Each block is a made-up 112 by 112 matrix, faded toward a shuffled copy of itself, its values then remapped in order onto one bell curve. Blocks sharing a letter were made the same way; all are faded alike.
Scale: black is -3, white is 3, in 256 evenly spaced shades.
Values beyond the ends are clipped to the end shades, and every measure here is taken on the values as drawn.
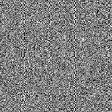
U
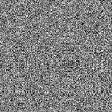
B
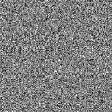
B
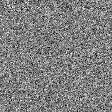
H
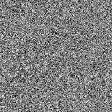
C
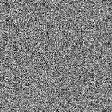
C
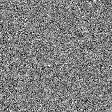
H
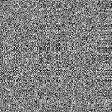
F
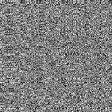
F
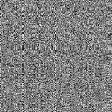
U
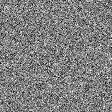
H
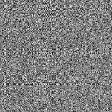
F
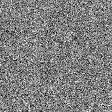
H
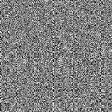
U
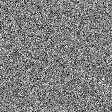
H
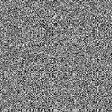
F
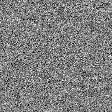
H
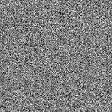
C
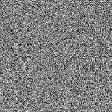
B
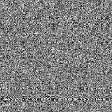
F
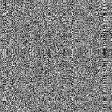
U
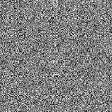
F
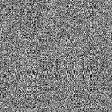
B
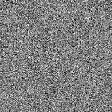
C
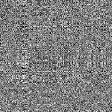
F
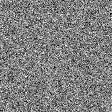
H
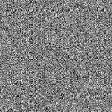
B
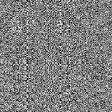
U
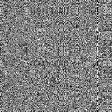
U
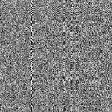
U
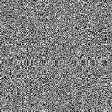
F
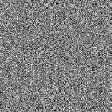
B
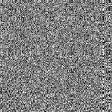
U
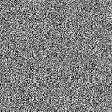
B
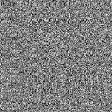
B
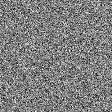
H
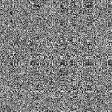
F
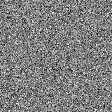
H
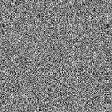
B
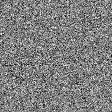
H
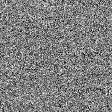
H
